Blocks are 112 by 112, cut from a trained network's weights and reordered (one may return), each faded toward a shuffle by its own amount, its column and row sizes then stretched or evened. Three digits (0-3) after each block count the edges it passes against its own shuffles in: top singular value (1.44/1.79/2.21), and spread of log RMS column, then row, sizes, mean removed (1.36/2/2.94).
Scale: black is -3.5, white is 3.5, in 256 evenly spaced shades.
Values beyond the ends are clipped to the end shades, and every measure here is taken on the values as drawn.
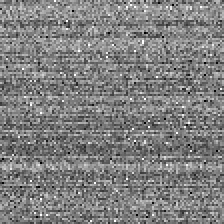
3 0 0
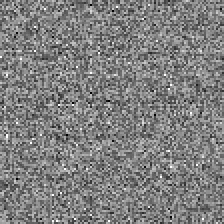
0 2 1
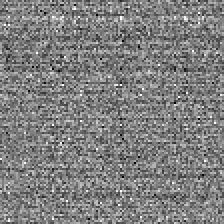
2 2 0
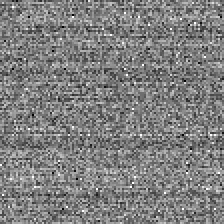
2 0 0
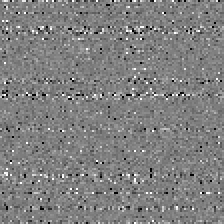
2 1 3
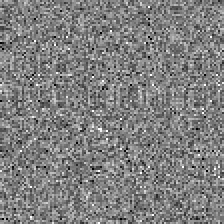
2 0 1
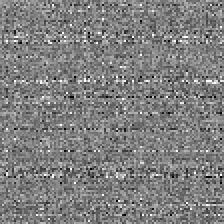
1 2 3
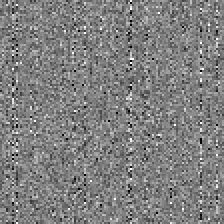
0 3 0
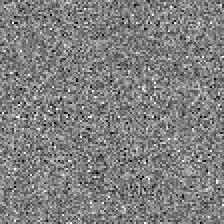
1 0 1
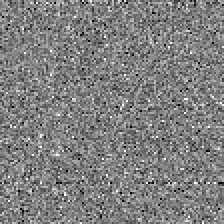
1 0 1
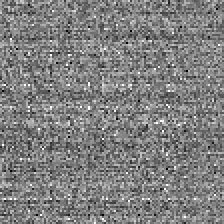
2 2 1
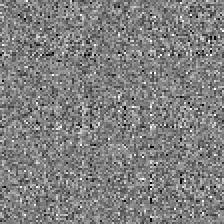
0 2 2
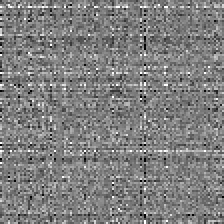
3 3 2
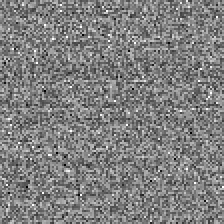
0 0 0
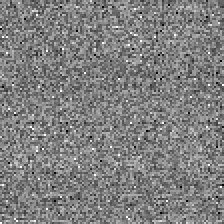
0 1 1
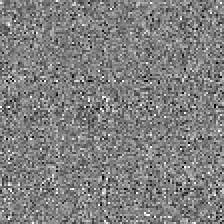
1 2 2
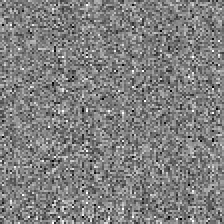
1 2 1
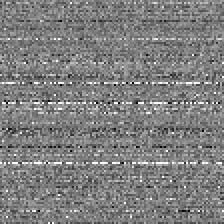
3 0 3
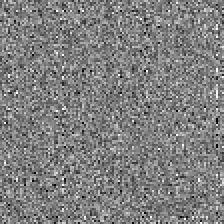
1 2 1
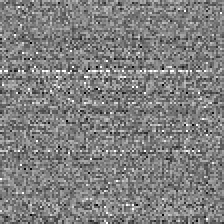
2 1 2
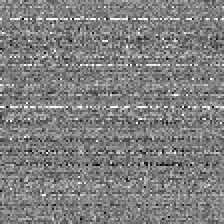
3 1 3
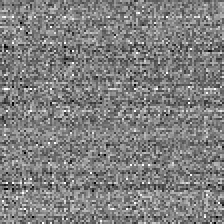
2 2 2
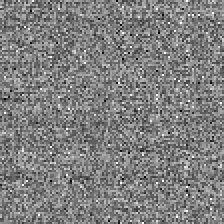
0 2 0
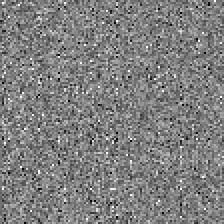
1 2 0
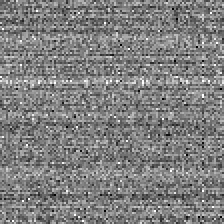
3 1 1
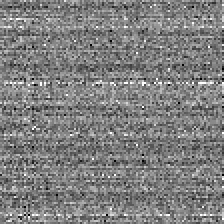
3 2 2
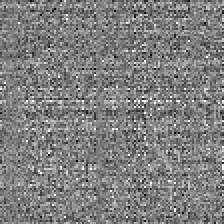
2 3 1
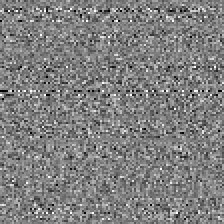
2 0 3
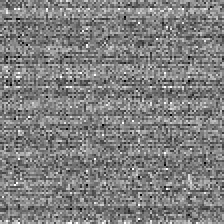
3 2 1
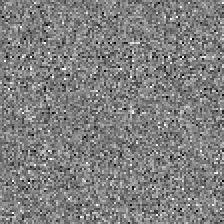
0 1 2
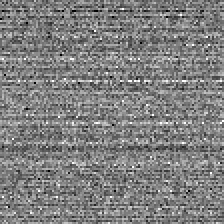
3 0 2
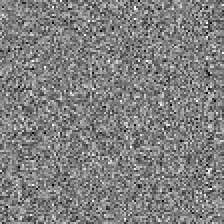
2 1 0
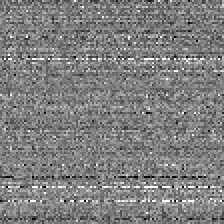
3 1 3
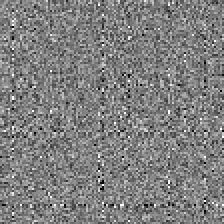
3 2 1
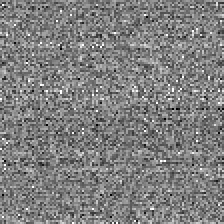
1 2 2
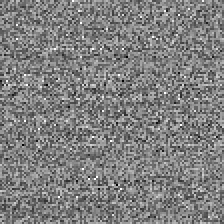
0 0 2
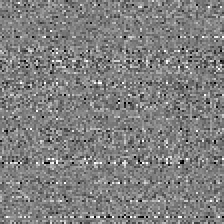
1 1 3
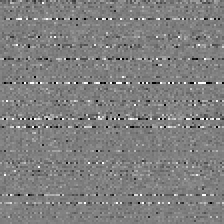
2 0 3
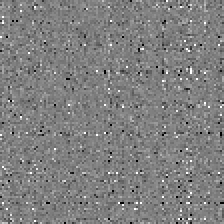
1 2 2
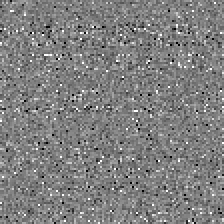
1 0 2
